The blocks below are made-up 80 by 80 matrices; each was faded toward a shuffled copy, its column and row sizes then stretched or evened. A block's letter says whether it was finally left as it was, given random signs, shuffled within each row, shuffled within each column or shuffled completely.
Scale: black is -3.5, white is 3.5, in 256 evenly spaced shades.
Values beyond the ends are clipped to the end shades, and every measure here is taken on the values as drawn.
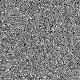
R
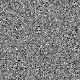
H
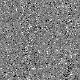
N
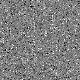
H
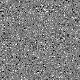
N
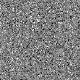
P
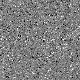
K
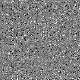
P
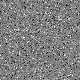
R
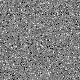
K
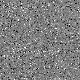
K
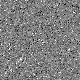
R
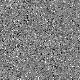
N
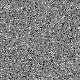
H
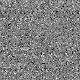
P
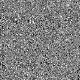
N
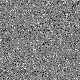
K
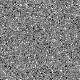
N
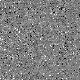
P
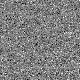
K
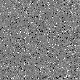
P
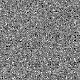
P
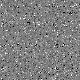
N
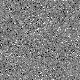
K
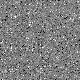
R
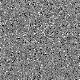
N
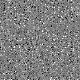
P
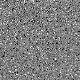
N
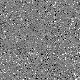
P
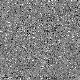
N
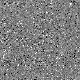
P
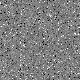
H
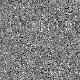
P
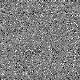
P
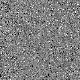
N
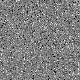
H
